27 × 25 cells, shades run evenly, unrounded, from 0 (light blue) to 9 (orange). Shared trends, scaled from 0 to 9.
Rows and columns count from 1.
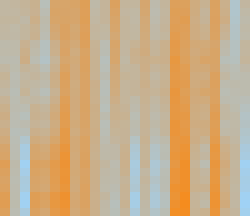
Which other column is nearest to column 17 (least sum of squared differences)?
16
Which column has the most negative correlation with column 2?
10
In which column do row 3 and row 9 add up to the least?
24
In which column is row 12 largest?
18
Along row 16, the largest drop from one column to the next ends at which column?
23
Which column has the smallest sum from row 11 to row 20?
25
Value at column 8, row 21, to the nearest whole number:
5
